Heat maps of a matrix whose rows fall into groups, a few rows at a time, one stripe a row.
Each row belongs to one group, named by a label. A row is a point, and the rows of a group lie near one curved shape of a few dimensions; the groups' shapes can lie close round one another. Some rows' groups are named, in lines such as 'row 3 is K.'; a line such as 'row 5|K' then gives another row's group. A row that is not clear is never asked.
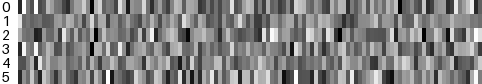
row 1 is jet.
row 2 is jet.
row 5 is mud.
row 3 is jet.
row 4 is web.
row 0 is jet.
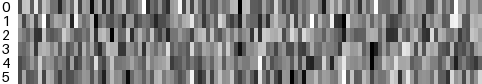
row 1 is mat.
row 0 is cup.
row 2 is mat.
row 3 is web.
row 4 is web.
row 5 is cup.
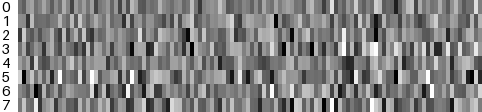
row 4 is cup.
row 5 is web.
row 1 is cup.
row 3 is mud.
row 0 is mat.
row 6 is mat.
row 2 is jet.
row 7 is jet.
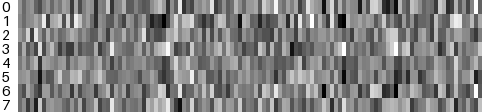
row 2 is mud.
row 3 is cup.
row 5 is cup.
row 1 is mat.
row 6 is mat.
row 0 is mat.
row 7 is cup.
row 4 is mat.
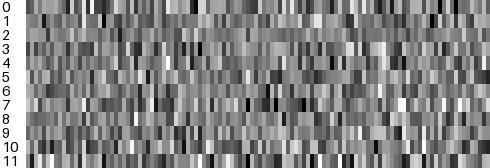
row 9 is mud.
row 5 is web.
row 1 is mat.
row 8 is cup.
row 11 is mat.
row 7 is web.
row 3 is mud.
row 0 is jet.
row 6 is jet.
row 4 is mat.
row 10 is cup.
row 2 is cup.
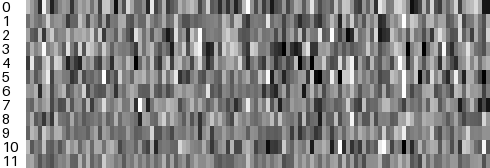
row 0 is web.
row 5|web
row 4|cup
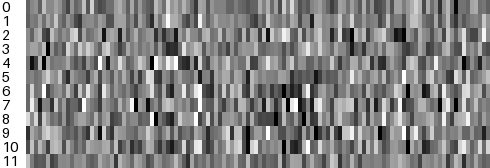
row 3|cup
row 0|jet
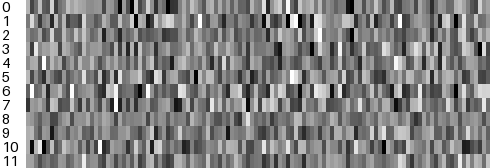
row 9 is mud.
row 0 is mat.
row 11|web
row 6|jet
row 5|jet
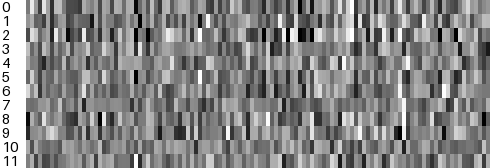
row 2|cup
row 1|mud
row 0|cup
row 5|cup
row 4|cup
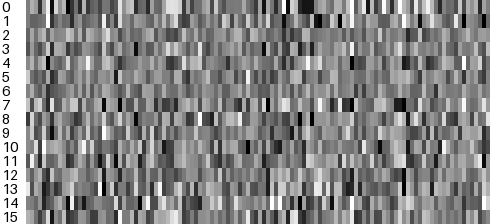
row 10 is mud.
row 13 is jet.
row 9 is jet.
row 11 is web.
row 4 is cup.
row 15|cup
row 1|web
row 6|jet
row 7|mat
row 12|mat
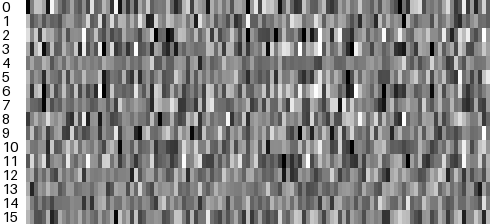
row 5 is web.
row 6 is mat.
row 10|mat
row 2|web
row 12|cup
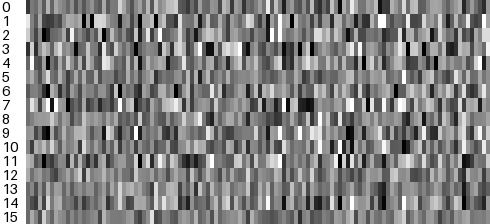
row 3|cup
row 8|mat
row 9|mat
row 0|web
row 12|cup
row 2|jet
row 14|web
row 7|cup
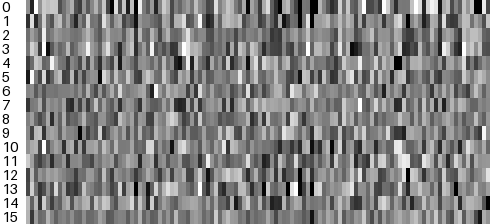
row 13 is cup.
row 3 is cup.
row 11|mud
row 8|cup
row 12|cup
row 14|web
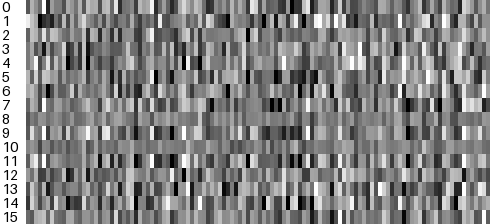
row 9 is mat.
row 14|cup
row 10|cup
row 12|cup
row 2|cup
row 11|cup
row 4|cup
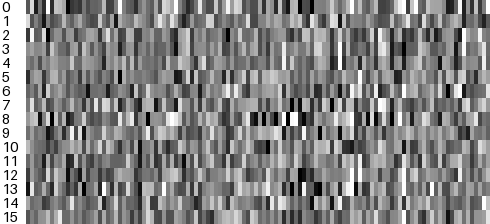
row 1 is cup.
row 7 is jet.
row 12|cup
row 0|cup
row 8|cup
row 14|jet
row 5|mud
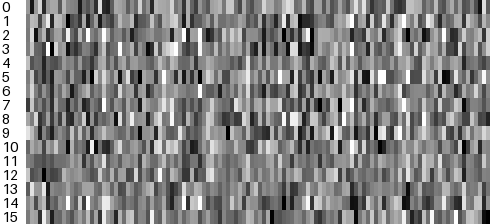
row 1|cup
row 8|cup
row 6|cup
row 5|mud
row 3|cup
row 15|web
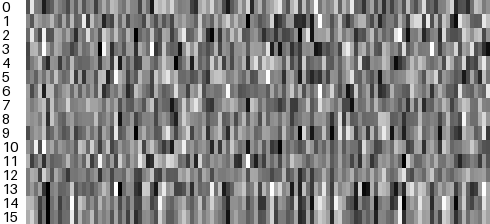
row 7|mat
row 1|web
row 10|mud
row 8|mat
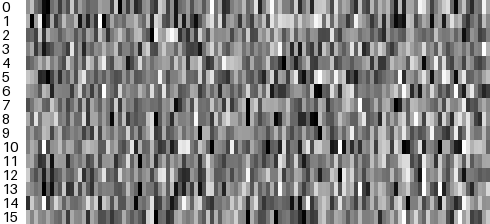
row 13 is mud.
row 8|web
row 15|web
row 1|mat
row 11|mud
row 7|mud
